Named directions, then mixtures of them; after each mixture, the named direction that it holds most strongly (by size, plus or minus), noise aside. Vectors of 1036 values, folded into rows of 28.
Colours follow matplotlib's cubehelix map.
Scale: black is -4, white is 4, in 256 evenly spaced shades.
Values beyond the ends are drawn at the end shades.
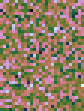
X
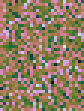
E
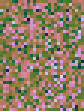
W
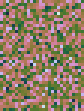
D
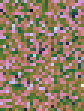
X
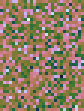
W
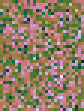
W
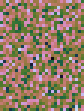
D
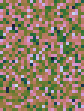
D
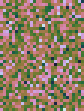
E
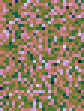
E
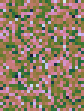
E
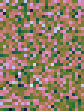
X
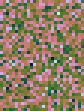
D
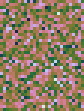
D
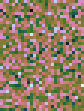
X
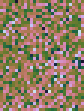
W
